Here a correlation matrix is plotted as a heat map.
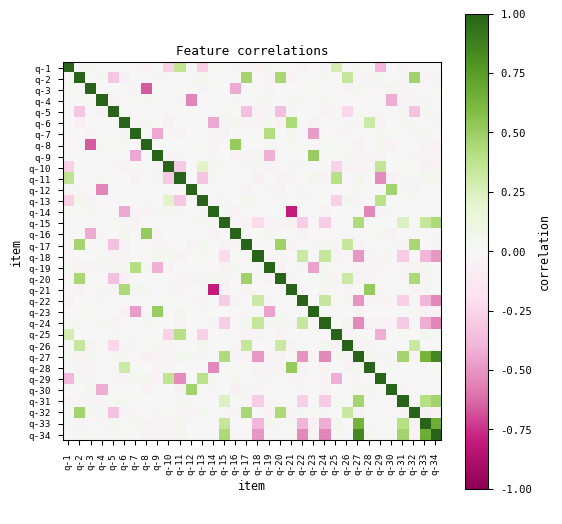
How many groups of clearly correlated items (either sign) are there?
7
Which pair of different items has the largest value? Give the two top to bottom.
q-27, q-34
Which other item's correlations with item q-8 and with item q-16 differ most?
q-3
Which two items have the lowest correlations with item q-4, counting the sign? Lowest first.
q-12, q-30
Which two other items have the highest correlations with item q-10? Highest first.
q-29, q-13
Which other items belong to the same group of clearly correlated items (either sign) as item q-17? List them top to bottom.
q-2, q-5, q-20, q-26, q-32
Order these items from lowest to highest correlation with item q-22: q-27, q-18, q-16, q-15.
q-27, q-15, q-16, q-18
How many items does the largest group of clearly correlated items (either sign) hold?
8
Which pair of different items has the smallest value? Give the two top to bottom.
q-14, q-21
